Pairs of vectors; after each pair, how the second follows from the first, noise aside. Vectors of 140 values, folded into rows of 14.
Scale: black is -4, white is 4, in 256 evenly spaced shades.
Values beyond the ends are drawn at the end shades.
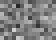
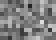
shuffled.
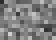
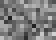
shuffled.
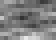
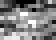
reversed, negated, scaled up.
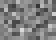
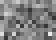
shuffled.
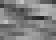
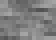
wrapped around, shrunk.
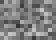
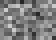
reversed.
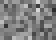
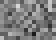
shuffled.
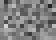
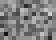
reversed.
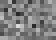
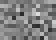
reversed.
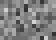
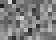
reversed.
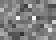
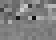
negated, partly zeroed.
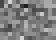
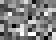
reversed, negated, scaled up.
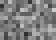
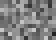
reversed.
